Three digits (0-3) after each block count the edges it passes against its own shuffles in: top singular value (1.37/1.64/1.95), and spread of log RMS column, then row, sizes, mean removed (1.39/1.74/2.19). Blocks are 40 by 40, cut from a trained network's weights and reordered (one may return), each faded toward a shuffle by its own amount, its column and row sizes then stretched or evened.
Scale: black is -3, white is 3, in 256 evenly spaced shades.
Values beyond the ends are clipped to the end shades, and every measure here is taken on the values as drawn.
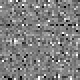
0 1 3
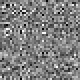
2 1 1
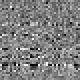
3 0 3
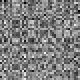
3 2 0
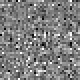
1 1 2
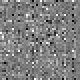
0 3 2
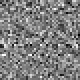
2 0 2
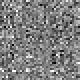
1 2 1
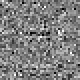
2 0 0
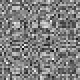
3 0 1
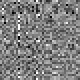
3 2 0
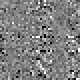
1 3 1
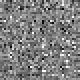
0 2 2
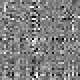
2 2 3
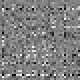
2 3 3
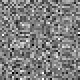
2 1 0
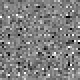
0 2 3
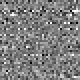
1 1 3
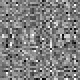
3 2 1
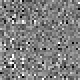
2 2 2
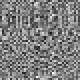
3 0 1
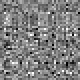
3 2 2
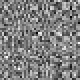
3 1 1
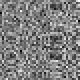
3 1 1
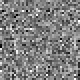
0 2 2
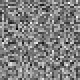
3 0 1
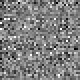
0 1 3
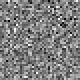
1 2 0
